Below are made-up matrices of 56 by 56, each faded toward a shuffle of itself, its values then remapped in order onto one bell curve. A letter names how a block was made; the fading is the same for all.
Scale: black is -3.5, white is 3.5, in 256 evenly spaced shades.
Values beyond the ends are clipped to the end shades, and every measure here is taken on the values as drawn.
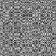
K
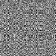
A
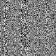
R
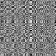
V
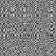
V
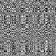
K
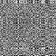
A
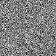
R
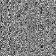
R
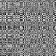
V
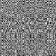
A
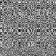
A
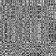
K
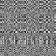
V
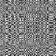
V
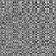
V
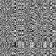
A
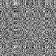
A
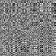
A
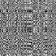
K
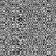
K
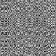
K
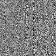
R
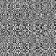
K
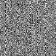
R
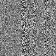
R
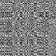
A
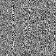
R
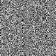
R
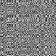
K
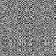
K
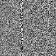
R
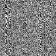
R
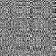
A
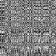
K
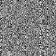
R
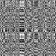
V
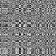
V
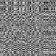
V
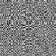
A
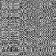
K
